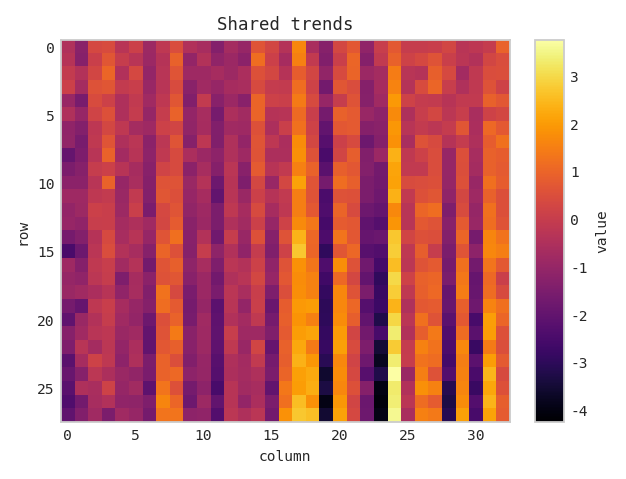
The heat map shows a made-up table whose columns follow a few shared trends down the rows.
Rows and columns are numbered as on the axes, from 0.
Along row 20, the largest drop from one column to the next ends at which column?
19
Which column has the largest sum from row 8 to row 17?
24
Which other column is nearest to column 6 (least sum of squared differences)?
9
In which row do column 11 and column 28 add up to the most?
2
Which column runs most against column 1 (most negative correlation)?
32
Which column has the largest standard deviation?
23
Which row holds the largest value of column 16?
27
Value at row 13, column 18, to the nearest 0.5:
1.5
